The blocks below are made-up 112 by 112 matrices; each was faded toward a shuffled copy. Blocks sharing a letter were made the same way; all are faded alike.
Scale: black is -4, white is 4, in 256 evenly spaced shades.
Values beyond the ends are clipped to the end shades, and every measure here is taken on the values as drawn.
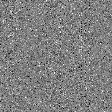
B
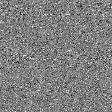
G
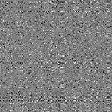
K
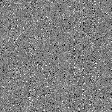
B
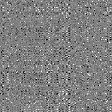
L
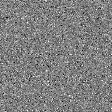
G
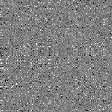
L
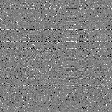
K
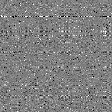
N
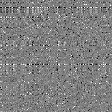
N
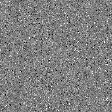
B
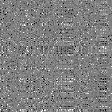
L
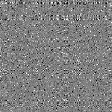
K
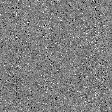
B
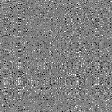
L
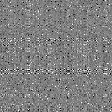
K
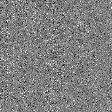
B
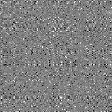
L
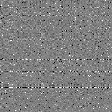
K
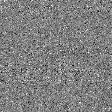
G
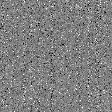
B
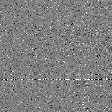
N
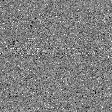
G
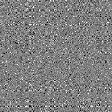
N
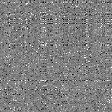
N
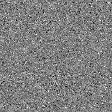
G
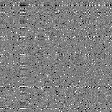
K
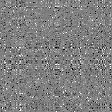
L
